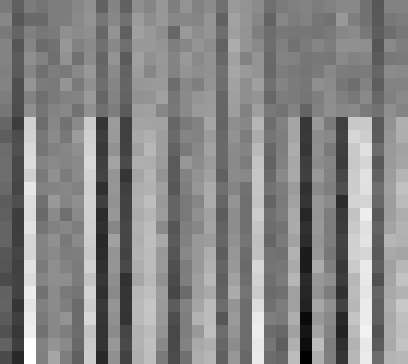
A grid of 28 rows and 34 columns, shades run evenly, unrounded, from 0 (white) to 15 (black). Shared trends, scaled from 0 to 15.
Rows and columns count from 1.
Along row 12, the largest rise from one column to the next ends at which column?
9
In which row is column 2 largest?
28
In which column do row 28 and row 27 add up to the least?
3
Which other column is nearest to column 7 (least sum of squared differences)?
24
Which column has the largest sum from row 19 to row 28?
26
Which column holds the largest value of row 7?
2
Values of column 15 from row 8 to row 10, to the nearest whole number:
8 8 9
